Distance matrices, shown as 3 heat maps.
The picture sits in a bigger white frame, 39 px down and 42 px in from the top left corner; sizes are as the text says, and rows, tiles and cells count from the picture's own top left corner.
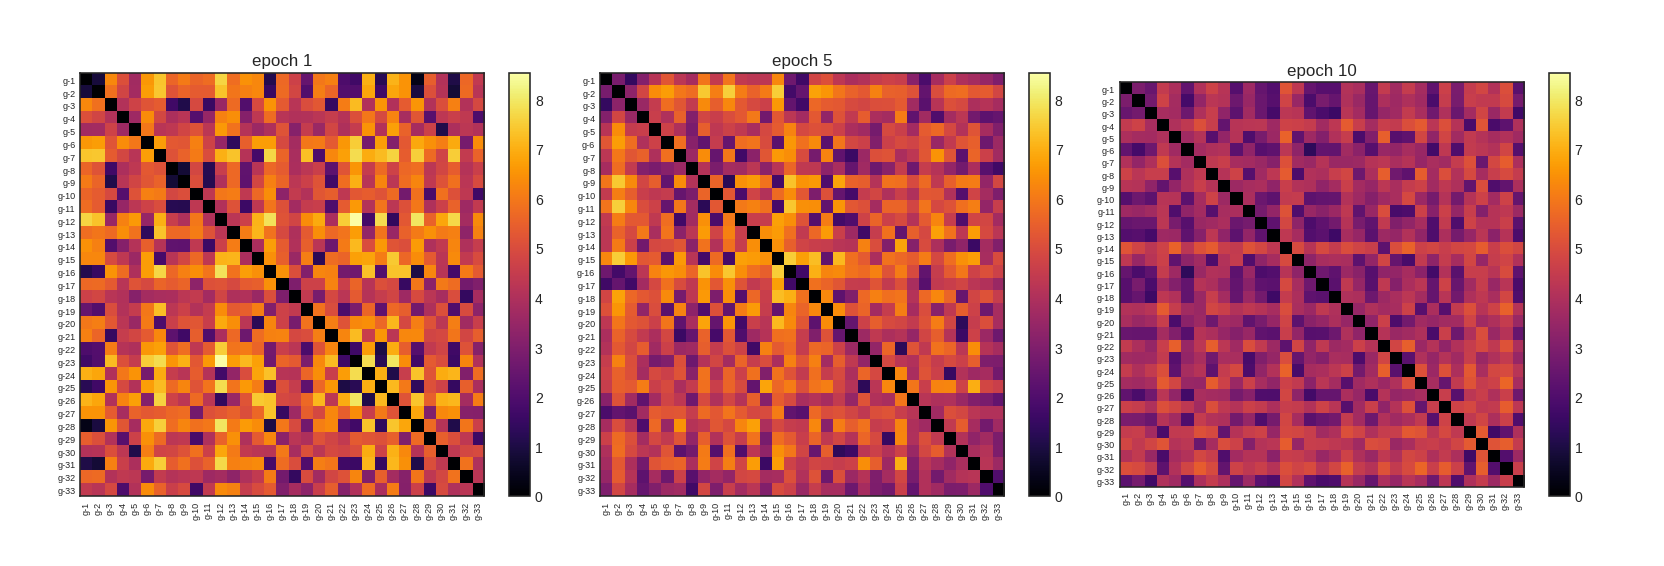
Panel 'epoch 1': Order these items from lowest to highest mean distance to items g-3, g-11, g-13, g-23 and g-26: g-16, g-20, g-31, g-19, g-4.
g-19, g-4, g-31, g-16, g-20
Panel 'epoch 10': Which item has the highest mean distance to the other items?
g-14
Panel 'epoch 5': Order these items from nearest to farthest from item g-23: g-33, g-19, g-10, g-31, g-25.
g-33, g-19, g-25, g-10, g-31
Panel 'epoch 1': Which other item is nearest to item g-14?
g-11
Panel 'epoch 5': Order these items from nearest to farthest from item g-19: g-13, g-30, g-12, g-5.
g-5, g-30, g-12, g-13
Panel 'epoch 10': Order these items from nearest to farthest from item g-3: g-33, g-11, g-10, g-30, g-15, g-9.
g-33, g-10, g-9, g-11, g-15, g-30
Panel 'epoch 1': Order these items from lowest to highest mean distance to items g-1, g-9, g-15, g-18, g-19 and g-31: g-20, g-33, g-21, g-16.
g-16, g-33, g-20, g-21
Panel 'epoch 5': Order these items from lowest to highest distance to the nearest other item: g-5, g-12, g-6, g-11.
g-11, g-12, g-6, g-5
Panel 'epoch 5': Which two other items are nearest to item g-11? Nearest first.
g-9, g-15
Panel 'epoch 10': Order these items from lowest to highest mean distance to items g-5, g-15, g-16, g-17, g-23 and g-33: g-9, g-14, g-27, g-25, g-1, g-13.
g-13, g-1, g-9, g-25, g-27, g-14
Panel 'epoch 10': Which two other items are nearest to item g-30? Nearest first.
g-7, g-11
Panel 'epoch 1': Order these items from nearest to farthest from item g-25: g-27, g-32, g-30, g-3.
g-30, g-32, g-27, g-3
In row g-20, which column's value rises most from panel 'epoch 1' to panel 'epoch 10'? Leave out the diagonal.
g-7
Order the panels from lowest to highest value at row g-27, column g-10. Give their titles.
epoch 1, epoch 10, epoch 5
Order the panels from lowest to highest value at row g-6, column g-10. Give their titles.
epoch 10, epoch 5, epoch 1
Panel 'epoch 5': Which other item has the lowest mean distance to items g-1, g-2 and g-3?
g-17
